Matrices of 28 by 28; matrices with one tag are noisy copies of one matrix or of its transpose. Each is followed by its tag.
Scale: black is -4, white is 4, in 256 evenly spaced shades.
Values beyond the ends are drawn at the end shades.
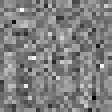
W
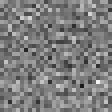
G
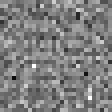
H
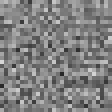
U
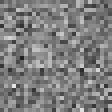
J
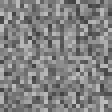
H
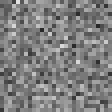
J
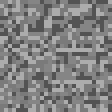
W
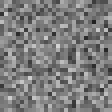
J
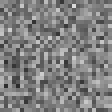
G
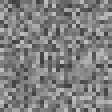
G
